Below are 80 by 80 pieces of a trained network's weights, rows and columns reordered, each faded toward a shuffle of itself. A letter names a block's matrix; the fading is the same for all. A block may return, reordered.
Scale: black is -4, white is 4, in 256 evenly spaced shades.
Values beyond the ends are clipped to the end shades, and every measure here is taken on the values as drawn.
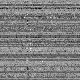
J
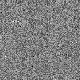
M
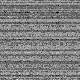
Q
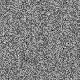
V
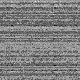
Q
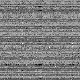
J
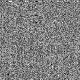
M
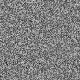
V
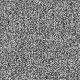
V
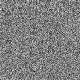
V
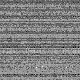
Q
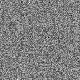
V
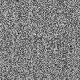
V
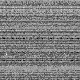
Q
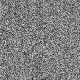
V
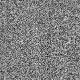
M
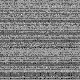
Q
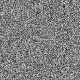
V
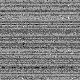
J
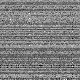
J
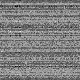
Q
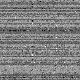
J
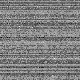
Q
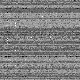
J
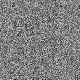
V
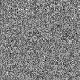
M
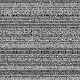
J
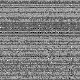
J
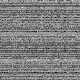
Q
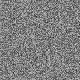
V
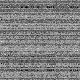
Q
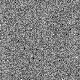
M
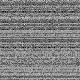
Q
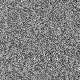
M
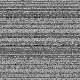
J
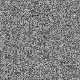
V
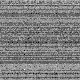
Q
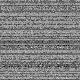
Q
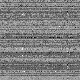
J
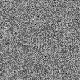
V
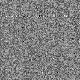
M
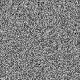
M
